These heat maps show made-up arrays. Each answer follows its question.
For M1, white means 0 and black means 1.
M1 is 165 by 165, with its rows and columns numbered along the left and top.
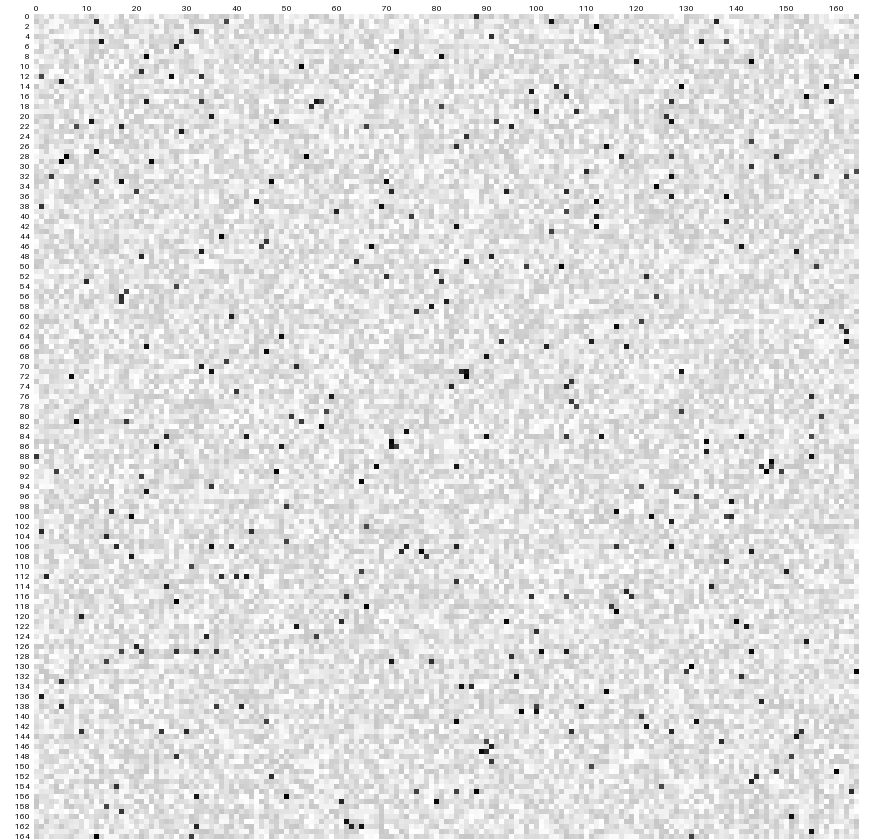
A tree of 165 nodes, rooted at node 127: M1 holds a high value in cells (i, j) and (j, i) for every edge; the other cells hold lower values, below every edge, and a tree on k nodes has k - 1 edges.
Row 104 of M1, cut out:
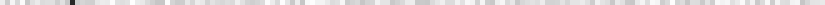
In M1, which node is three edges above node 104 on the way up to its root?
71
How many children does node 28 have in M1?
4
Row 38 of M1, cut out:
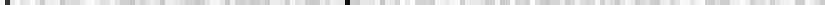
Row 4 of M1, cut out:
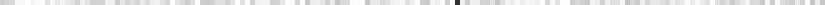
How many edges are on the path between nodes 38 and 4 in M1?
9
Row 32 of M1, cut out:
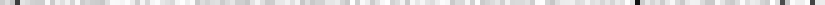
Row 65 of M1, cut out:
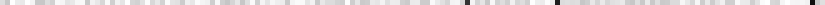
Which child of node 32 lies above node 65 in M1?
162
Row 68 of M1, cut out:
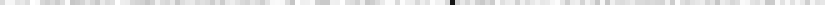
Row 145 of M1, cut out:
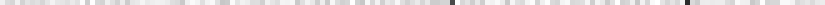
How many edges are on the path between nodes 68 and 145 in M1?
2
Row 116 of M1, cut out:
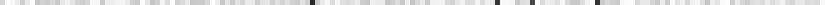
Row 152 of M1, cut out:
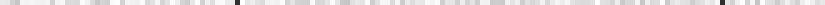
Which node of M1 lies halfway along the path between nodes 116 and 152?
17
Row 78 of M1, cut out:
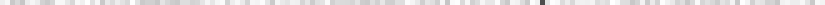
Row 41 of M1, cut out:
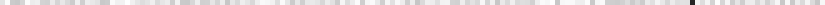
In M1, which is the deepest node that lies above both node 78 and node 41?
138
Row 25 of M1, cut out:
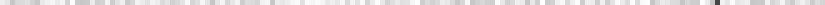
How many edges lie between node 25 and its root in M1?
2
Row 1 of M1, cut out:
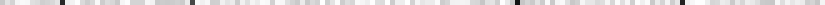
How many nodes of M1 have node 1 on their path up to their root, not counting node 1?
5
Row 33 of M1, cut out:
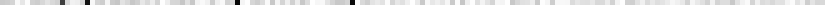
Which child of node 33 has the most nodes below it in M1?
12
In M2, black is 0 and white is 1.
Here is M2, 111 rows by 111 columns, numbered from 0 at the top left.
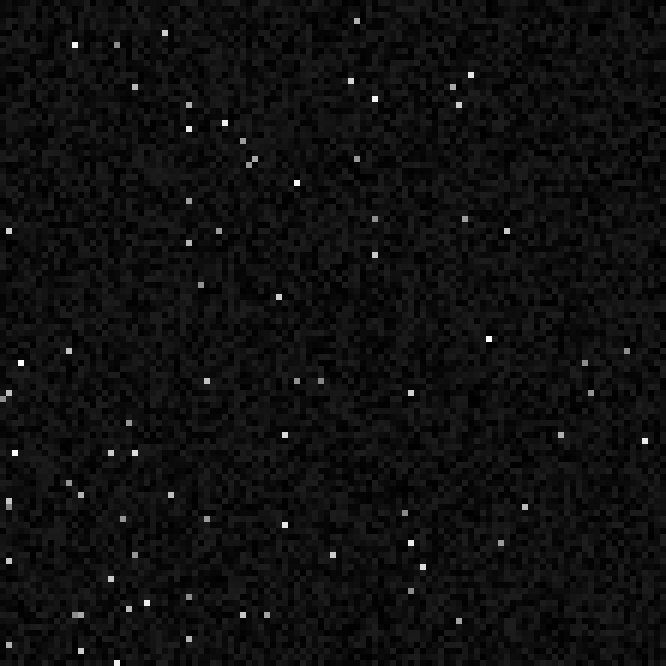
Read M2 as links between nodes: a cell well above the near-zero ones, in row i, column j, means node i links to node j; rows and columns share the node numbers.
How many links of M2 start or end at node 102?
4
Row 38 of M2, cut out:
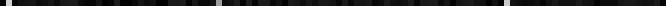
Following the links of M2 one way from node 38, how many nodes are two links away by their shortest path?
3
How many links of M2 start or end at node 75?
4
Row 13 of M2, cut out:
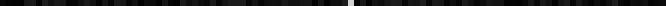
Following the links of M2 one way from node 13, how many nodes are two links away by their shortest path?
2
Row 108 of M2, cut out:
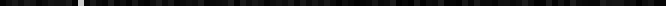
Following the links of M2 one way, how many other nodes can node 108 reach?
4
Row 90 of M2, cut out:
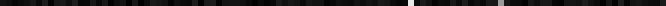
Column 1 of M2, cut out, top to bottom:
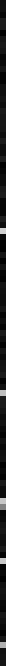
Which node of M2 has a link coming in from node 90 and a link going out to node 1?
node 83
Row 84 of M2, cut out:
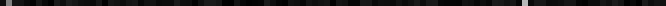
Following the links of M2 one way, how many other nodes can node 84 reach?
5
